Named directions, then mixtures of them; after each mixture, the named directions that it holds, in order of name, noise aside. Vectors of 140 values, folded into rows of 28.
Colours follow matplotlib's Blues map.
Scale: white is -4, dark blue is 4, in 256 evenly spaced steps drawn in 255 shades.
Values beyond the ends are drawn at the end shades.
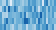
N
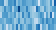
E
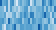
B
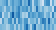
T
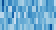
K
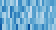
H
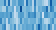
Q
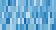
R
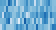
R.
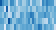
B, K.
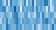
Q.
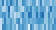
H.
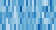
Q.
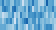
K, N.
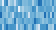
E, K.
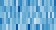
E, H.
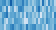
N.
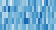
N.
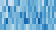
N.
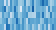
Q, T.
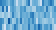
B, H, K.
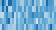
K, R.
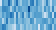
B, K.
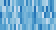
E, Q.
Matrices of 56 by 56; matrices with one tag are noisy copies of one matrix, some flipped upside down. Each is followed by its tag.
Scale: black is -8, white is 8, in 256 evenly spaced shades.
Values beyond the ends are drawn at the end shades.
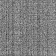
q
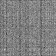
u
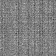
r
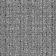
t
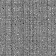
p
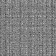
t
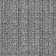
r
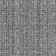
q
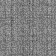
p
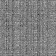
q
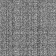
q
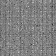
t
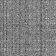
u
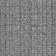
t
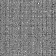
t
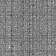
p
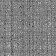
p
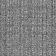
t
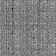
q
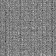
t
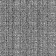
q
